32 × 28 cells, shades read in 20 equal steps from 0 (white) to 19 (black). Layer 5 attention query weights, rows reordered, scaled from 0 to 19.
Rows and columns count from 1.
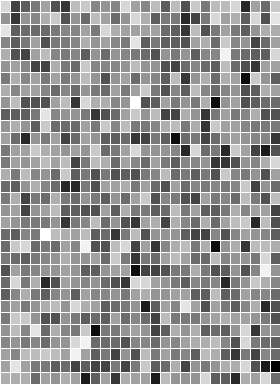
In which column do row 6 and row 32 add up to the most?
24
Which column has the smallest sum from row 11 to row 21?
5
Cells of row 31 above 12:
8
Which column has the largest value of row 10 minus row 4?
21
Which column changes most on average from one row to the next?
14
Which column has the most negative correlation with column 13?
25
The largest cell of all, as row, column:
31, 28
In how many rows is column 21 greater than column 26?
16
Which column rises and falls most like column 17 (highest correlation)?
7
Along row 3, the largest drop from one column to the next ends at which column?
20
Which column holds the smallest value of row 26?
19
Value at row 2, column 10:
5
